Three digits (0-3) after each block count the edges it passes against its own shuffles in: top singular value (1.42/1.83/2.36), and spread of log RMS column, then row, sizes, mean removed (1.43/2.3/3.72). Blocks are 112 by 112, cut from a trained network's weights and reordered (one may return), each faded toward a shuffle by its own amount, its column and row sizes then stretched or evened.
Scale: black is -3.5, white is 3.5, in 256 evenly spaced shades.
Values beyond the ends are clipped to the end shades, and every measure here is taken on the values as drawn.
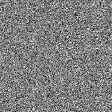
1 1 0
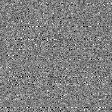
0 1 2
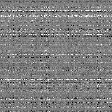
3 2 3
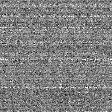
2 1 2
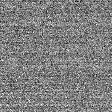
1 1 0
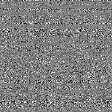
0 1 3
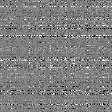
2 2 3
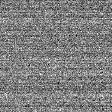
2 1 0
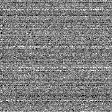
3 1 2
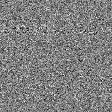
1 0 1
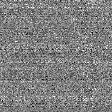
1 1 2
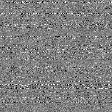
0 0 3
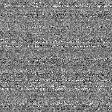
1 1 2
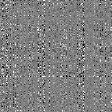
1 3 2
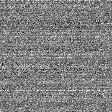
2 0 2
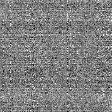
2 2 0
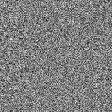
3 0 0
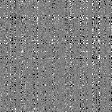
1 3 2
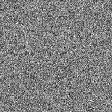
2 0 0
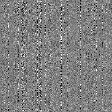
1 3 1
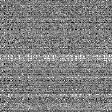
3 2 2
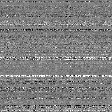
3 1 3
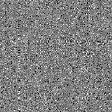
2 1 1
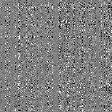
0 3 2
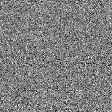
1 0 1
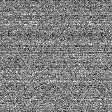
2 1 1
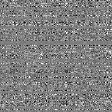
0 2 3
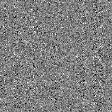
0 2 1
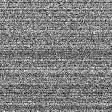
3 0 1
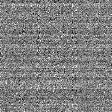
2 2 0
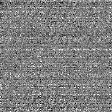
2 2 2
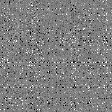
1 2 2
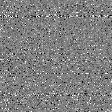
1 0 2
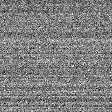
2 1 0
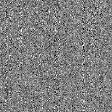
0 2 1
